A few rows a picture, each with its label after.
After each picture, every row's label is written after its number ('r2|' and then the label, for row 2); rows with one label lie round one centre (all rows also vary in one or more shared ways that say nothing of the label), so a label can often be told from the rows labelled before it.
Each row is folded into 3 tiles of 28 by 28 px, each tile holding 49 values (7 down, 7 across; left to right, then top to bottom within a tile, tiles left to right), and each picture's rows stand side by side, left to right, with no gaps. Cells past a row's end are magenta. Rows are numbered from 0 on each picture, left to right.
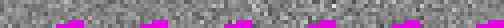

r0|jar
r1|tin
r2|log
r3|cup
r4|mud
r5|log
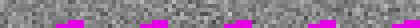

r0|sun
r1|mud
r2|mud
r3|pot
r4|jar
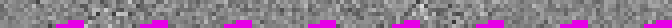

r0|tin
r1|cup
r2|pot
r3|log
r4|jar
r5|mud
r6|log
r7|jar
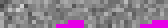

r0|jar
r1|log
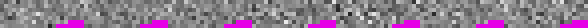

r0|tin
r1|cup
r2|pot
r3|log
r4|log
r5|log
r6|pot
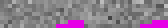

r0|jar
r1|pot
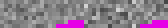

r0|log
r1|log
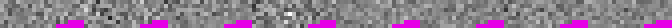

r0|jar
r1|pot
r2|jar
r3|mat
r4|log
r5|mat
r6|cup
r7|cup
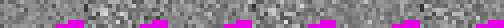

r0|mat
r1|sun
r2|mud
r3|jar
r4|jar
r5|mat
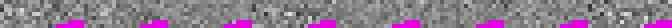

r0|cup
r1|sun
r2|mud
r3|pot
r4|log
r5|sun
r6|pot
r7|log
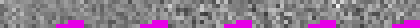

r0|sun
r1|log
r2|log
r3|jar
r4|log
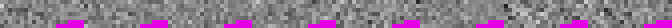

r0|mat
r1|pot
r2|tin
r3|cup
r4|sun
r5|tin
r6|sun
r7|tin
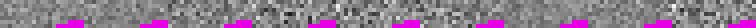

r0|tin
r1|mat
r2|log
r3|tin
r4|log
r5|cup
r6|tin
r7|sun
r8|mat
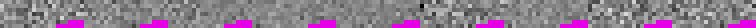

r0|log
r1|tin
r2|mat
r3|sun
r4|mud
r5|pot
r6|sun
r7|mat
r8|tin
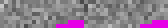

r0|mud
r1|mat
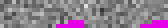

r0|mud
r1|log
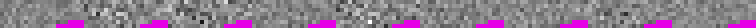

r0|mat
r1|cup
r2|pot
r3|tin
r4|tin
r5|pot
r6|tin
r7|mud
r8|cup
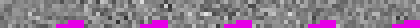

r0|sun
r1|pot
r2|pot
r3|sun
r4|mud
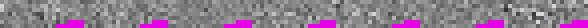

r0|tin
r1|mat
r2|cup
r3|pot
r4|sun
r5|cup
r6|jar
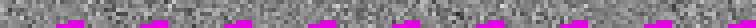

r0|pot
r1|sun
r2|mud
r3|pot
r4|mat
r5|cup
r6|cup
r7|log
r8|jar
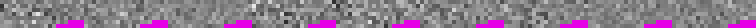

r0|pot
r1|mat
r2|mat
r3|sun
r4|tin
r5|tin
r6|mud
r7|log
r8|pot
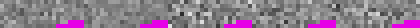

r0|tin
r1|sun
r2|mud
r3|mud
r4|pot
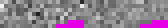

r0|cup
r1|mud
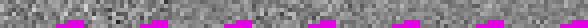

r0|jar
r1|sun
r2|mat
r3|mud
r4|jar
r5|mud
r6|jar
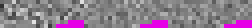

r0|tin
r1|log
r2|log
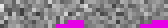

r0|jar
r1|mud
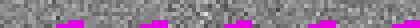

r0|tin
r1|mud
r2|mat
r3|jar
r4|mat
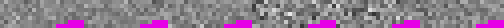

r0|tin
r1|log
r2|mud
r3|tin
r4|log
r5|tin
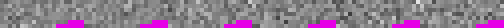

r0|mat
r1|cup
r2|log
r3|sun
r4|log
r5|sun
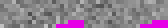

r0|log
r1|log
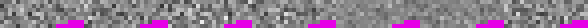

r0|mud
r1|jar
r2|log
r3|jar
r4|log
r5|log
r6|jar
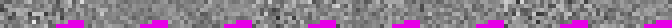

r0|jar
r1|sun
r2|tin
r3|pot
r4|log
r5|mat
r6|sun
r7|mat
